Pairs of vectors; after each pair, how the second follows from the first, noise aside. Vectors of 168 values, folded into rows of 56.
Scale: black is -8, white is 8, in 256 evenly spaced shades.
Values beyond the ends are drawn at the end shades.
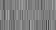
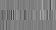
wrapped around, partly zeroed.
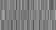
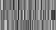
wrapped around, scaled up.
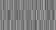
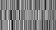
reversed, negated, scaled up.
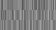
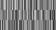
reversed, scaled up.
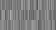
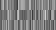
reversed, scaled up.
